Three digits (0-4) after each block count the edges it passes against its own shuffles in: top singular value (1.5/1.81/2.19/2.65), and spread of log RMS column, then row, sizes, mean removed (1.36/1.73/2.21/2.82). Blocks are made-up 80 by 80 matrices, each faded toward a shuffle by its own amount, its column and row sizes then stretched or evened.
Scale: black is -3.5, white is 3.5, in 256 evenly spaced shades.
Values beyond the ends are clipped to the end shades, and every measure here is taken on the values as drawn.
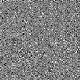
3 0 1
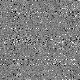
0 1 4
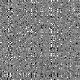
3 3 1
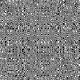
3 3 3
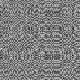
4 0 2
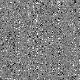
0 3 1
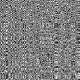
4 3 1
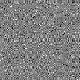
4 1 0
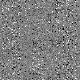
0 3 0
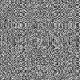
4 3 0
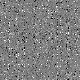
1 3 1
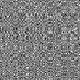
4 0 1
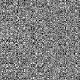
3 3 2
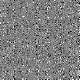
2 3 1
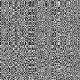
4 4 1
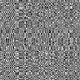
4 3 2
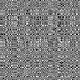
4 2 4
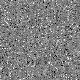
1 0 0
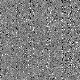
1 3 0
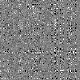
2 4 3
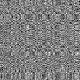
4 1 0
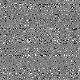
0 2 4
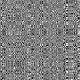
4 4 1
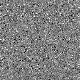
0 0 2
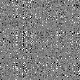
2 3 3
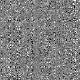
1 4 2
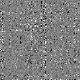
2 4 3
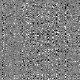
2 4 3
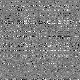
2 0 4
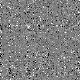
1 3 2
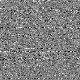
1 0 4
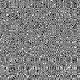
4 0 2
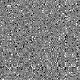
3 2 1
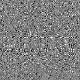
3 1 3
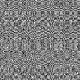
4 0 3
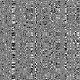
4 4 1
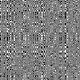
4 4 2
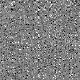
2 2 1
